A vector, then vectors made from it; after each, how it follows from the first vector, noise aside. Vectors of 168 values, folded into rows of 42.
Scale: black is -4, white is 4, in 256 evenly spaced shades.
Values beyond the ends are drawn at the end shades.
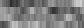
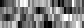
wrapped around, negated, scaled up.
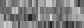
reversed.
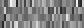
sign-scrambled.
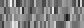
sign-scrambled.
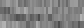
wrapped around, shrunk.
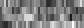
reversed, negated.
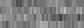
wrapped around, shrunk.
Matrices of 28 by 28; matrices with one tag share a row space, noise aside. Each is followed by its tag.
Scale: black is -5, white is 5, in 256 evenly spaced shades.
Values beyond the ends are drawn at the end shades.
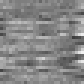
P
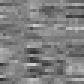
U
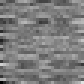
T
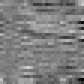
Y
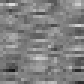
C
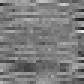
P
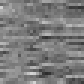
U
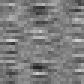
C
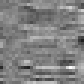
Y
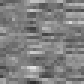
U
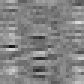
C
